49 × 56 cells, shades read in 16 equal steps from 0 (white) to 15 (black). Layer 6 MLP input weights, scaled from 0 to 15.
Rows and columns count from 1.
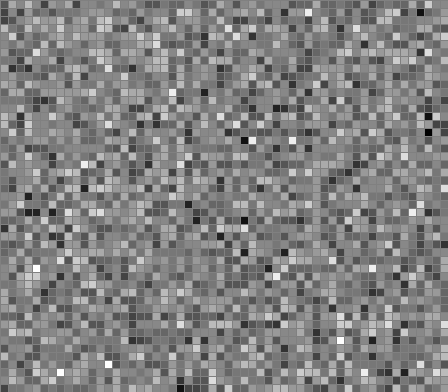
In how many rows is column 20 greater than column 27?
25
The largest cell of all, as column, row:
54, 17
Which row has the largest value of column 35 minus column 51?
19
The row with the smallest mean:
47
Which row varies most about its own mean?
27
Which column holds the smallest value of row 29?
31
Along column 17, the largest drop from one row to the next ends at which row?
20
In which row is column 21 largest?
40
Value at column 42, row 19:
7
